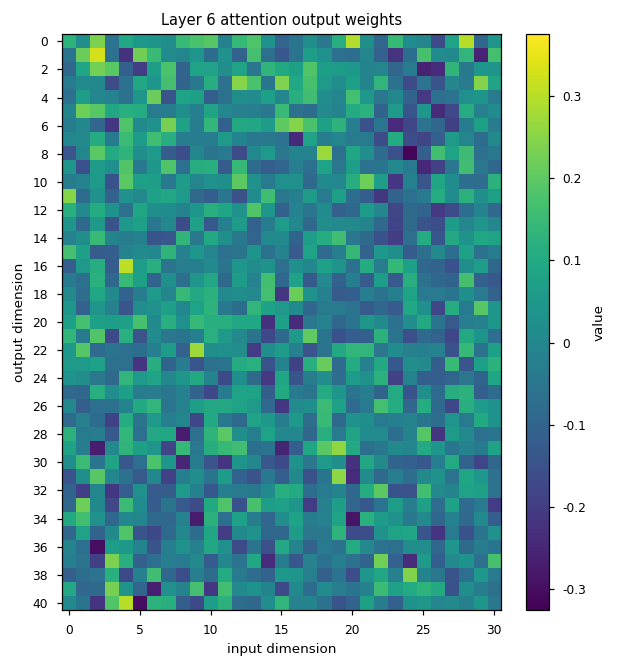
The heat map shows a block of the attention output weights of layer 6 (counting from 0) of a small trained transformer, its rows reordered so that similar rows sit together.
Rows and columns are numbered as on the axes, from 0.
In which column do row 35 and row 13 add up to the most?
4
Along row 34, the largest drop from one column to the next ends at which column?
20
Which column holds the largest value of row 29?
19
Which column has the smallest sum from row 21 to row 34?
3
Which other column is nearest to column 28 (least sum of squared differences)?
9
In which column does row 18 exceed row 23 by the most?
16
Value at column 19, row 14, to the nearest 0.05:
0.15
